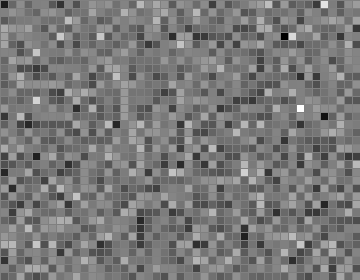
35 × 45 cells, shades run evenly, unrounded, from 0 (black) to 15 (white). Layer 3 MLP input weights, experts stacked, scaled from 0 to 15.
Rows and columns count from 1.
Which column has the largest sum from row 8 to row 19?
16
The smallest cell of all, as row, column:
5, 36
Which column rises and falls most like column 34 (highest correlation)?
44
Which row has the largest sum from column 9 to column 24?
1
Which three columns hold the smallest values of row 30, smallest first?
31, 18, 41
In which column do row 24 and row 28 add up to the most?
8
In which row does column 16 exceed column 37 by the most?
33
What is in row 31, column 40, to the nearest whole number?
6
